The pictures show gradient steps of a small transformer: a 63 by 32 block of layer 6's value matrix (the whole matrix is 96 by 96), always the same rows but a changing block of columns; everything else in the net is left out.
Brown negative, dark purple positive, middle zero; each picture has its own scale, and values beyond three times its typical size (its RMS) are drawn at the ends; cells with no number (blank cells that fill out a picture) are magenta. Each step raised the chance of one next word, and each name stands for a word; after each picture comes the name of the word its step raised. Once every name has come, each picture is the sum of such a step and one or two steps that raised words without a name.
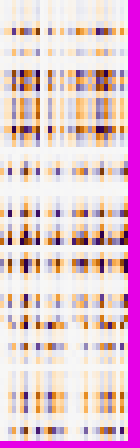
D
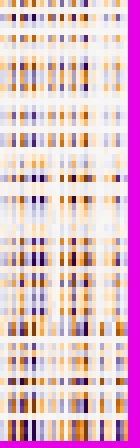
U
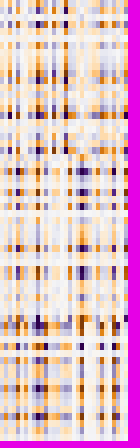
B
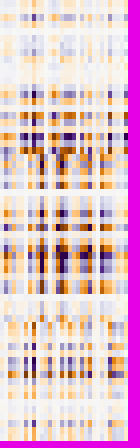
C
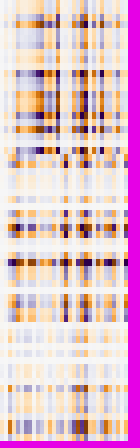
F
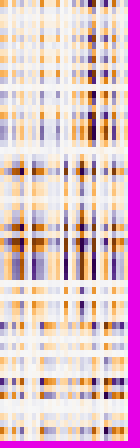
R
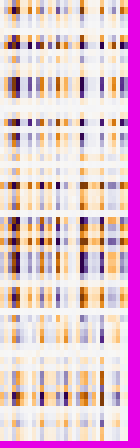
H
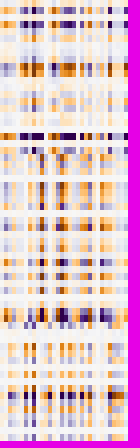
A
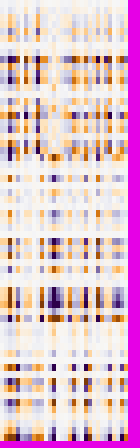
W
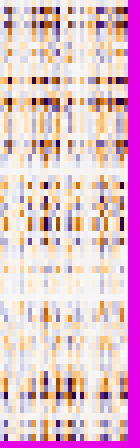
A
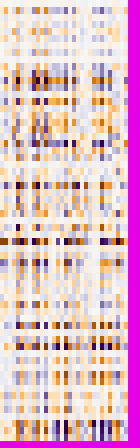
D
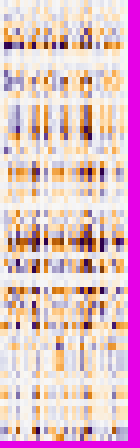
D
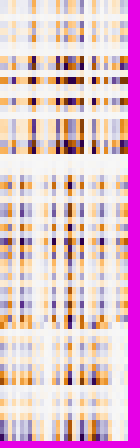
W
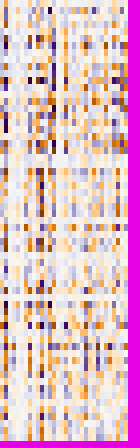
B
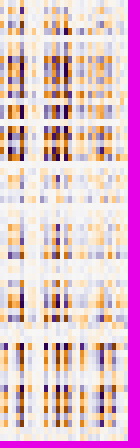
A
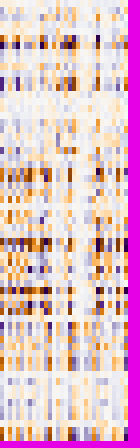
U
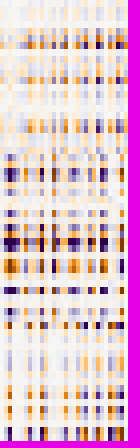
D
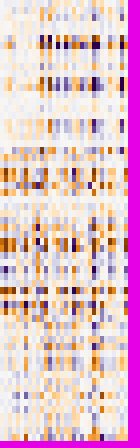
H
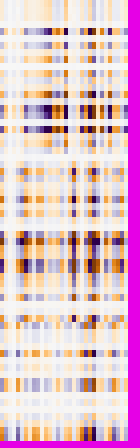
D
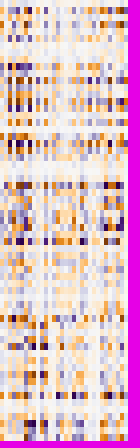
A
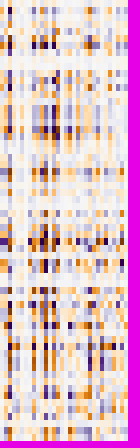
D
